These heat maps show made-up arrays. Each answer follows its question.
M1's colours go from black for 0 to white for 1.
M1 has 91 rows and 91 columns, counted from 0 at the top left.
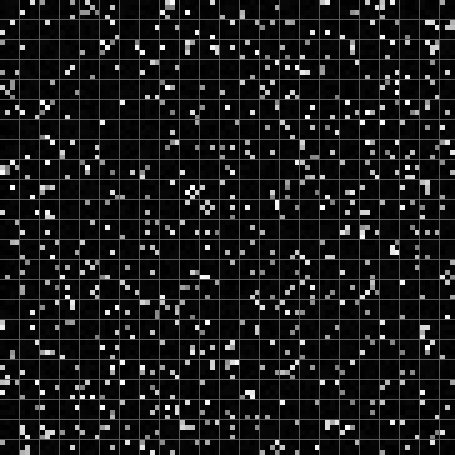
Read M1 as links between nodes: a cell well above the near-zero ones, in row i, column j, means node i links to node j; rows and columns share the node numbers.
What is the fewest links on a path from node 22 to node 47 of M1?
4
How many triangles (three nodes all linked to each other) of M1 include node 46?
8
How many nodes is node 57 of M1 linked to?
12
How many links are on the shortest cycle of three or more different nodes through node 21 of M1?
3
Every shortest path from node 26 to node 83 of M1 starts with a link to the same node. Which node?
node 34
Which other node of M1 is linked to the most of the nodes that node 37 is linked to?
node 70
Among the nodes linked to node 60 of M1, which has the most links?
node 28
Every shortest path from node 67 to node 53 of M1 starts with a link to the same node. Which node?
node 65
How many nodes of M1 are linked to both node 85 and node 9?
5
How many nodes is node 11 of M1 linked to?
6
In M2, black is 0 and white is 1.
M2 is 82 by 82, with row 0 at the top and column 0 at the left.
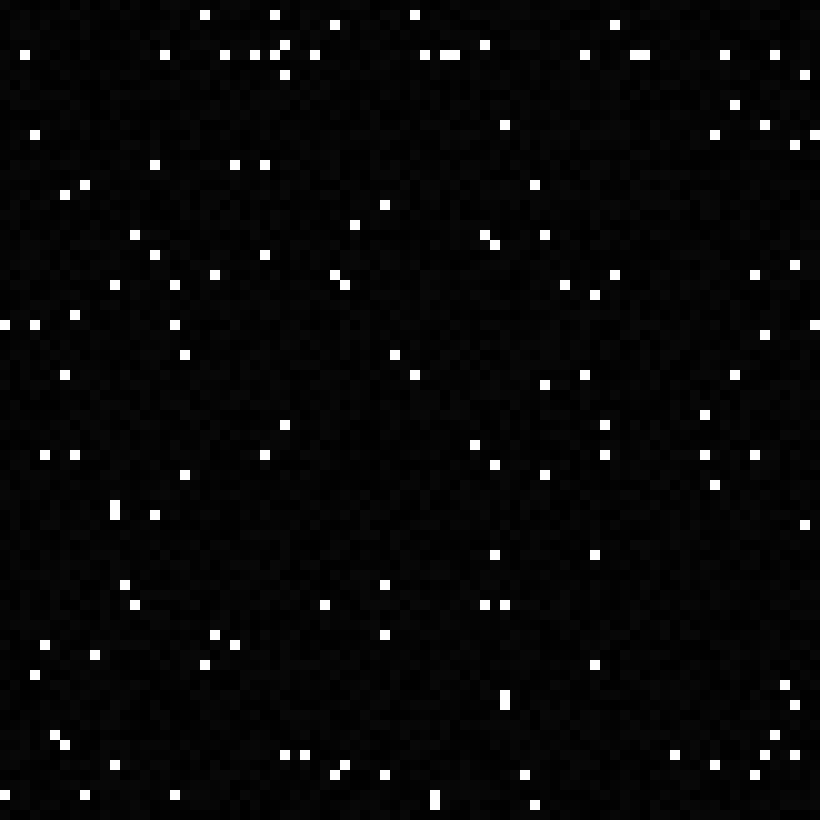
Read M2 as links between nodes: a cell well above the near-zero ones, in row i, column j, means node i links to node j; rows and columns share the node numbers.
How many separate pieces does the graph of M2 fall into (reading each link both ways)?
7
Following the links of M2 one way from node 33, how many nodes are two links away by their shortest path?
3
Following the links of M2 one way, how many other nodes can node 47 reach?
4
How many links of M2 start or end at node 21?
2
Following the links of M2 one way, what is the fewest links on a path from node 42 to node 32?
2
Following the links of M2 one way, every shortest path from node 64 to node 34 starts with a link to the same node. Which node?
node 4
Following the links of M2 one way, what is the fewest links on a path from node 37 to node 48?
5
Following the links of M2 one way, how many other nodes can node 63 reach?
3
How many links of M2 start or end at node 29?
1
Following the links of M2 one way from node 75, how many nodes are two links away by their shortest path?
9
